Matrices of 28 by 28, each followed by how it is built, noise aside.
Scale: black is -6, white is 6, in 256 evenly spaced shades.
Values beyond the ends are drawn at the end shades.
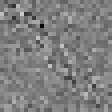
banded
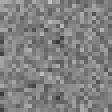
repeating rows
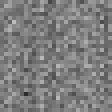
repeating rows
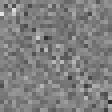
banded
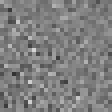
lower triangular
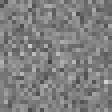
noise
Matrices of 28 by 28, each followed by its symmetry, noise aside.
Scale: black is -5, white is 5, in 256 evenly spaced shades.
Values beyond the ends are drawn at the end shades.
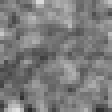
no symmetry.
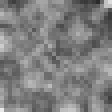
symmetric across the other diagonal.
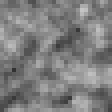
no symmetry.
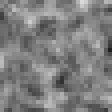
no symmetry.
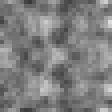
mirrored top to bottom.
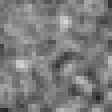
symmetric.
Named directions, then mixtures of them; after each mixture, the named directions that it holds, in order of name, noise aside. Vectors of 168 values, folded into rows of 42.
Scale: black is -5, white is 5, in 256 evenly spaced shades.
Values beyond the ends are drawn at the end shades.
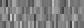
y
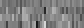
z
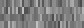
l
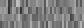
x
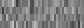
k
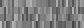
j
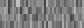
x.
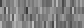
j, y.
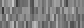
k.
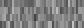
j, x, y.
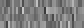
l, z.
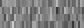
j, k.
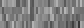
j, k.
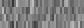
k.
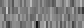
j, l, z.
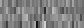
z.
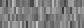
k, l, y.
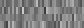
l, z.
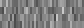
j, l, y.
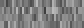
l, y, z.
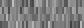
k, x, y.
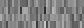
k, x, z.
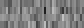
x, y, z.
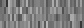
x, y.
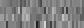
z.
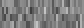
k, y, z.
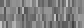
j, l.
